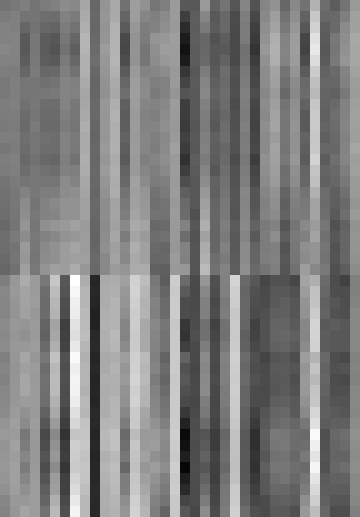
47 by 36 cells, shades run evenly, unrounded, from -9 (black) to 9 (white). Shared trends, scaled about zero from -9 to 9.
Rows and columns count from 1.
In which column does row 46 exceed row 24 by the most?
24
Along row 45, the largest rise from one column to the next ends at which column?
8
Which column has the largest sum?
32
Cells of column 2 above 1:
22
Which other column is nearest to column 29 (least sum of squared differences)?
34
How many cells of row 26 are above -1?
21
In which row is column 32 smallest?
25
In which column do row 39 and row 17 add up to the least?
19
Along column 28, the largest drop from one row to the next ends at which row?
26
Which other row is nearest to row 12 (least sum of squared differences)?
7
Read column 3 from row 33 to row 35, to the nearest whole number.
3 2 3
